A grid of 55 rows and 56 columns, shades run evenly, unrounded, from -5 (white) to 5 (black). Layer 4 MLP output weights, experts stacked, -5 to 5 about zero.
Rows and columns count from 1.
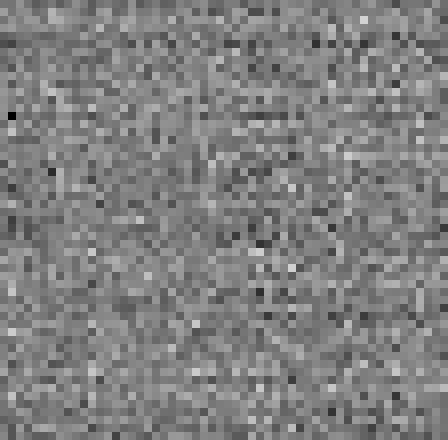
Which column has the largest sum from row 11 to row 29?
2
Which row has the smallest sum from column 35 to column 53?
12
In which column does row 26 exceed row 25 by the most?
13
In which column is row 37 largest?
33
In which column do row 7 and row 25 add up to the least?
44
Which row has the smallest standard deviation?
1
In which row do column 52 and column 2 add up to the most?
15
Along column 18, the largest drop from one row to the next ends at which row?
28
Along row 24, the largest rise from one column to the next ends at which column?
38
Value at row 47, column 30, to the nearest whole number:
-2
